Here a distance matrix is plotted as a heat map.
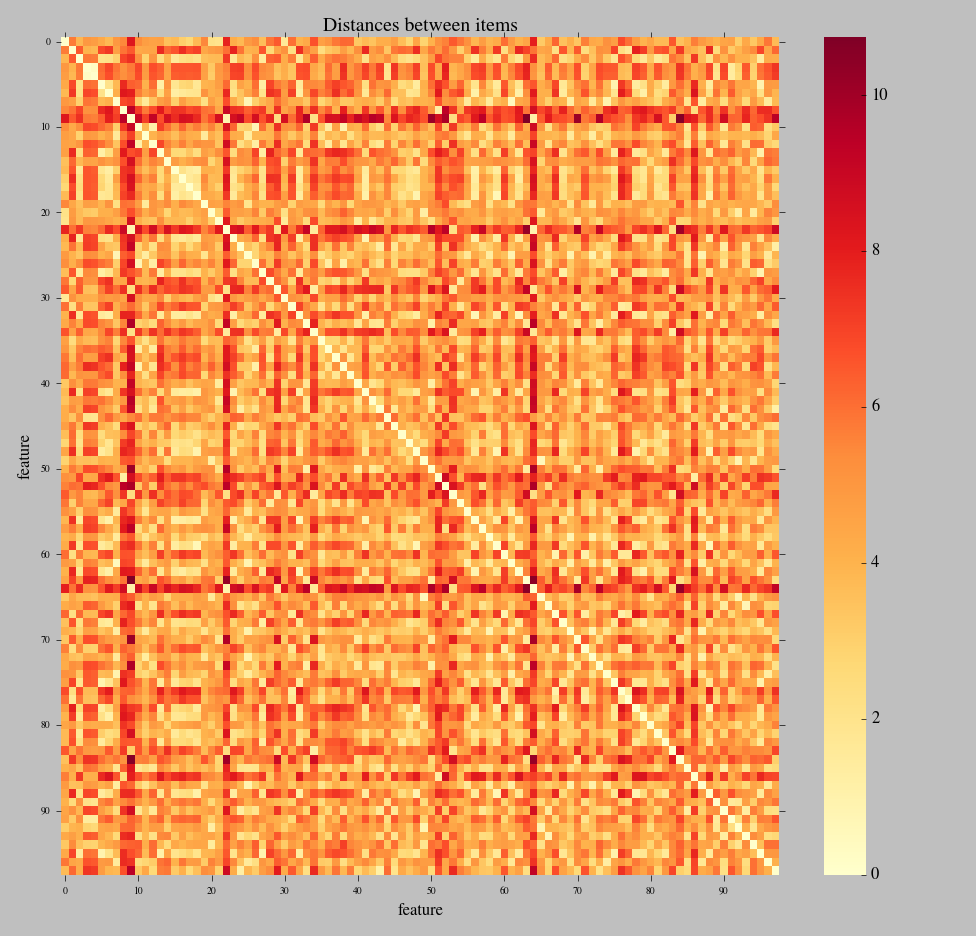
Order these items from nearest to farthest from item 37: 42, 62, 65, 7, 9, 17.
42, 7, 65, 17, 62, 9
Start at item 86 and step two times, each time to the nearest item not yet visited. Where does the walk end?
8
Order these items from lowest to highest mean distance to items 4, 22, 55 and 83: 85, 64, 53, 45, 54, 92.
53, 64, 92, 54, 85, 45
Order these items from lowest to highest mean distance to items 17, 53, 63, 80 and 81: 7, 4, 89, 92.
7, 92, 89, 4
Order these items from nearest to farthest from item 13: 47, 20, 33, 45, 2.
2, 47, 20, 45, 33
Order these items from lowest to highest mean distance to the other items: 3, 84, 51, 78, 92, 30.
92, 30, 78, 3, 84, 51
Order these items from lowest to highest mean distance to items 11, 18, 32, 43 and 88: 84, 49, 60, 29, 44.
49, 84, 44, 60, 29
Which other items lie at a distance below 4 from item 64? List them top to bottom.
9, 22, 29, 34, 53, 83
